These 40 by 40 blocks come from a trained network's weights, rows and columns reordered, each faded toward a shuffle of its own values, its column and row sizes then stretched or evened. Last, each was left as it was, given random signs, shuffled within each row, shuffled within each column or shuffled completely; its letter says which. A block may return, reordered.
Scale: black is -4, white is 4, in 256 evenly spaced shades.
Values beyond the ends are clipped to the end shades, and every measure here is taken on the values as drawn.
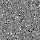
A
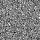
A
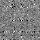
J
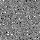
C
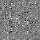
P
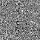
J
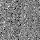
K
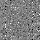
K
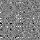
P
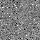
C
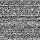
P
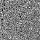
K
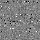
C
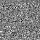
C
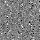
K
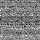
C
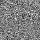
C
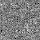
J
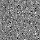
K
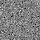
A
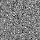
K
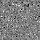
C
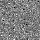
K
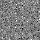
K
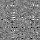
P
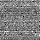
P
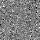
K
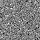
A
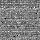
C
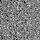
K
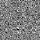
P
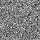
A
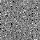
K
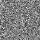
K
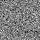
A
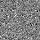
C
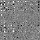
J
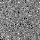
C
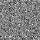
J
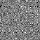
P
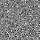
P
